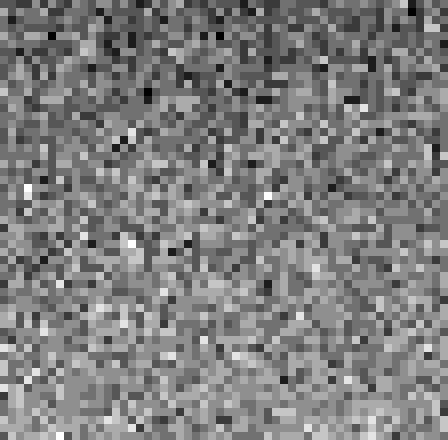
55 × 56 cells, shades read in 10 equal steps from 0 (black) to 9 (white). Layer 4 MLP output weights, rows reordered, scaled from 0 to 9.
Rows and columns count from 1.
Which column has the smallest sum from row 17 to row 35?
55
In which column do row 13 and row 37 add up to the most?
21
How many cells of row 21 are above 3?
41
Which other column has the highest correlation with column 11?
30
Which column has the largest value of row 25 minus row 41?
34
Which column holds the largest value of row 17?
17
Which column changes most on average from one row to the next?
6
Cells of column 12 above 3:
41
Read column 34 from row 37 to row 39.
2 4 4
